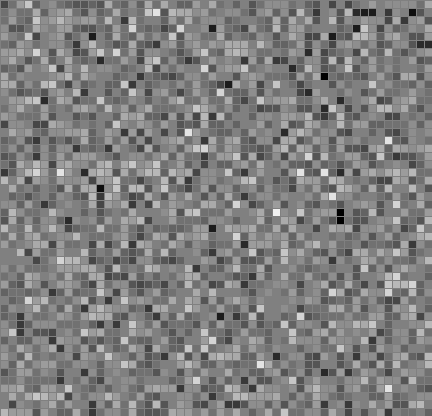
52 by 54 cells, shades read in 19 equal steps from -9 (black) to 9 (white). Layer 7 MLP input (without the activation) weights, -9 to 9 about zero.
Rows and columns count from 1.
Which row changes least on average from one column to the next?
50
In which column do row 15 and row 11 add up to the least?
29
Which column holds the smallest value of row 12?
39
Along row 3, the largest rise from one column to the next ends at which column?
17
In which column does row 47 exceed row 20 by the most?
26
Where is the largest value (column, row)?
35, 27
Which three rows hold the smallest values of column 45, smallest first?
4, 2, 45
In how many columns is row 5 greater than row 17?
25
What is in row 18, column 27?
3
